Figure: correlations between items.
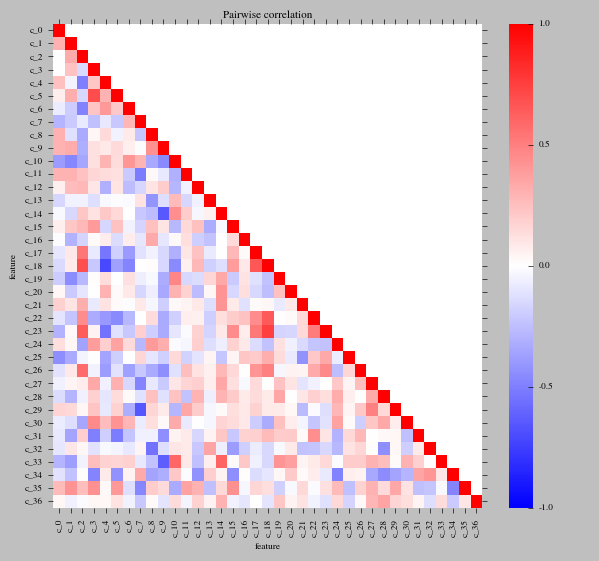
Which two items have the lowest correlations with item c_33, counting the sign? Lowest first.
c_9, c_1
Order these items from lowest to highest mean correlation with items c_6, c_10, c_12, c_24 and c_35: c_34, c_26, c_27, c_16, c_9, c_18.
c_34, c_18, c_26, c_16, c_9, c_27
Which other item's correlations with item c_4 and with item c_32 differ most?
c_8
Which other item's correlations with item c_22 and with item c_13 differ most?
c_18
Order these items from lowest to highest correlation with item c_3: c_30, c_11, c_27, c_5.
c_11, c_27, c_30, c_5
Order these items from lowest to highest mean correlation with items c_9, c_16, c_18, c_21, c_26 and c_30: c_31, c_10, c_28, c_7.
c_10, c_7, c_31, c_28
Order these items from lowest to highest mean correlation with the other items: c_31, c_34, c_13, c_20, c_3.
c_34, c_13, c_31, c_20, c_3
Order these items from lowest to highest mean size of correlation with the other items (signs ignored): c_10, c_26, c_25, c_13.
c_13, c_25, c_26, c_10
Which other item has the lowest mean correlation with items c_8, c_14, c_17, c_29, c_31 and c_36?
c_7
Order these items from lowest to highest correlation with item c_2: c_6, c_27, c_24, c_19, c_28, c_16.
c_6, c_24, c_19, c_16, c_28, c_27
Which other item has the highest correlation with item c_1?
c_35
